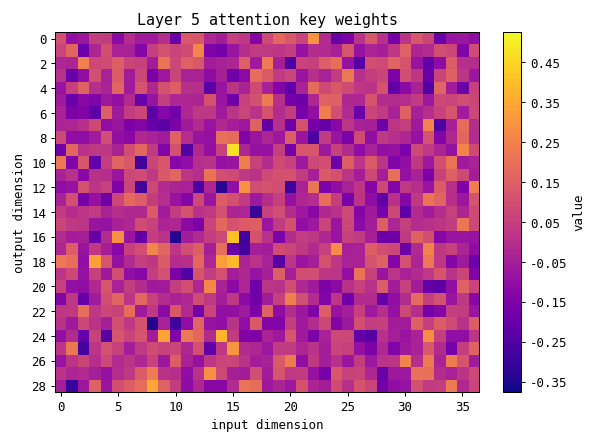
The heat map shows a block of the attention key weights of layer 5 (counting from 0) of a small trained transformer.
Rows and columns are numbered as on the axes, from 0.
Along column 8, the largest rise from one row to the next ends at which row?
24
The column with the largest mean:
15
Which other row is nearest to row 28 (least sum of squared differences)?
27
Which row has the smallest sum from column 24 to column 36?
0
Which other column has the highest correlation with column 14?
32
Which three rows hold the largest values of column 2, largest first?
2, 22, 4
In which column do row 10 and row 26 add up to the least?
7
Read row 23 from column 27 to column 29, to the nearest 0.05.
0.05 0.05 -0.05
